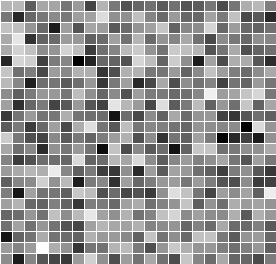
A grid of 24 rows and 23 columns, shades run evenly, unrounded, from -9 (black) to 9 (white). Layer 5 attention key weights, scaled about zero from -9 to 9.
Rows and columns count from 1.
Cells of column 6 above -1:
14
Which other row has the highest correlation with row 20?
12
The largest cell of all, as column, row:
4, 23
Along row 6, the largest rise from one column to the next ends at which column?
2
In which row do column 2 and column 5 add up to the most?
16
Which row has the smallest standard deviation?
21
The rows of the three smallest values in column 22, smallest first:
13, 17, 24
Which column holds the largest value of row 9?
18
